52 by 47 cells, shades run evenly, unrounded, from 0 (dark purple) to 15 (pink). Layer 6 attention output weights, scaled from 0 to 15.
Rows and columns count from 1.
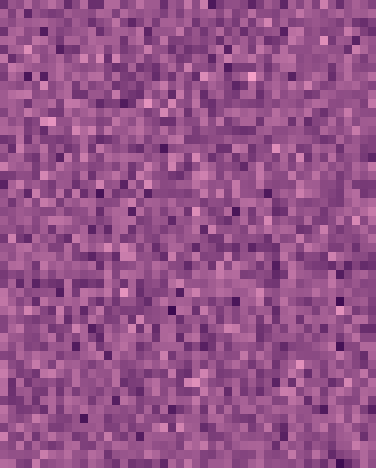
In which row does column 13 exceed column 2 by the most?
7
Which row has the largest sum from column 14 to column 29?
31
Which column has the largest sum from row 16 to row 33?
25
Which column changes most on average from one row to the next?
6
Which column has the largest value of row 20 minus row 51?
26
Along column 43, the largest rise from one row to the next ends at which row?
35
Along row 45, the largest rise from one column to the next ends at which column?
16
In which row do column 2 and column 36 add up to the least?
49
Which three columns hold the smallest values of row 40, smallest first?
14, 46, 22
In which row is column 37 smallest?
9
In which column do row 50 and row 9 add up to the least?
4
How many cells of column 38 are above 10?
8
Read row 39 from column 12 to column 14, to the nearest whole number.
10 5 7
